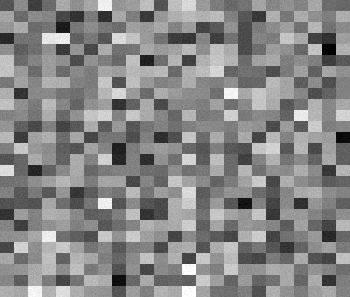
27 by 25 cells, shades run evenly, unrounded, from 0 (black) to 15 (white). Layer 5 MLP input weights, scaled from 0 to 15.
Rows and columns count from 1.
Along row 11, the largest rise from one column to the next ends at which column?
22
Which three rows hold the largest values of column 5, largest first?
4, 27, 23
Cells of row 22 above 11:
4
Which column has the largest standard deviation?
14
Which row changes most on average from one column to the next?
15
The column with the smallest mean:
24
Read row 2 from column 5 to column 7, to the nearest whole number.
4 3 7
